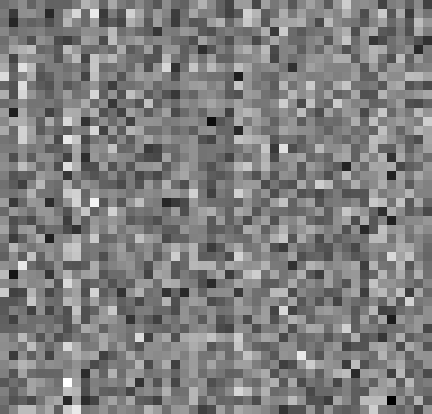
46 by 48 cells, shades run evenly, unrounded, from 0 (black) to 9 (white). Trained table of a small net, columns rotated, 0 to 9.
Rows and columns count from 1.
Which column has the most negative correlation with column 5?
3
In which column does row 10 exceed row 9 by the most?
27
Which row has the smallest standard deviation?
37
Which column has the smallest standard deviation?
7
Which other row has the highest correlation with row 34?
43
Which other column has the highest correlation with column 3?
35
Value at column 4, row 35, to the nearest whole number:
2
